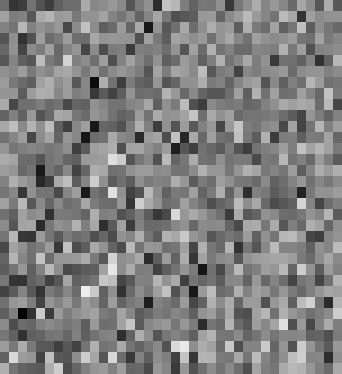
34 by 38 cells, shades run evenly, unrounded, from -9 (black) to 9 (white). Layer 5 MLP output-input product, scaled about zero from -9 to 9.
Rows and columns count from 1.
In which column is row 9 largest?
37
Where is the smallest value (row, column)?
29, 3
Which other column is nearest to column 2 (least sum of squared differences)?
33
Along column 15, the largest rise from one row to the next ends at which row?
6
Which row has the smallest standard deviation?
7
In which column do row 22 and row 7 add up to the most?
21
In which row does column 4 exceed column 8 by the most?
12
